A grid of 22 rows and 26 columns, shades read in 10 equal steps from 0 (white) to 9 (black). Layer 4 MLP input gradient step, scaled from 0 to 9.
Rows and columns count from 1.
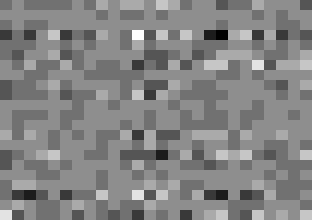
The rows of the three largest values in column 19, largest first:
4, 20, 1
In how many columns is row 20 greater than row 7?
15
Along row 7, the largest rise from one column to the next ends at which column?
23
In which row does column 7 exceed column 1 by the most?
22
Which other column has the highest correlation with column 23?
14
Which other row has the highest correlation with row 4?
5
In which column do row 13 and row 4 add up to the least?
12
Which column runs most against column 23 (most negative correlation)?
19
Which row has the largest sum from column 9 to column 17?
16
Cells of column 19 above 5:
3
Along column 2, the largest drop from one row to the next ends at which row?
21
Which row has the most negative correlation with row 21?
6
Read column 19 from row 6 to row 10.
3 2 5 4 5
